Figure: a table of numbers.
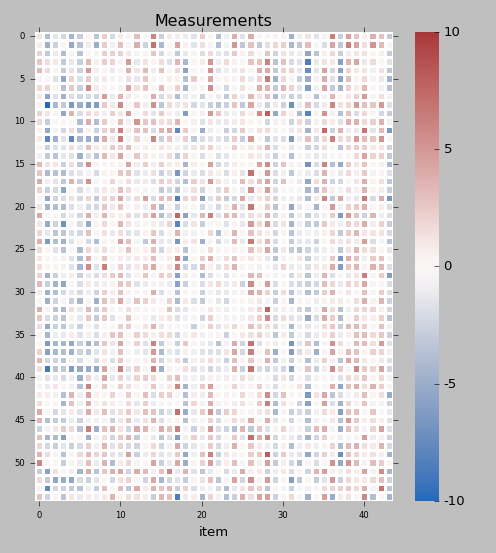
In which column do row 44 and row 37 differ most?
17
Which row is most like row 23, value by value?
48
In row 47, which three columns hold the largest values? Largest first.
26, 28, 40
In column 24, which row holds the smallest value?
46
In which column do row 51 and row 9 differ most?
28
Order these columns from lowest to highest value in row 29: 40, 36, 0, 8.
8, 36, 0, 40
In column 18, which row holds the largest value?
51
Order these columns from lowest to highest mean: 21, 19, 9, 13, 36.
19, 9, 13, 36, 21
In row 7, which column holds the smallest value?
1
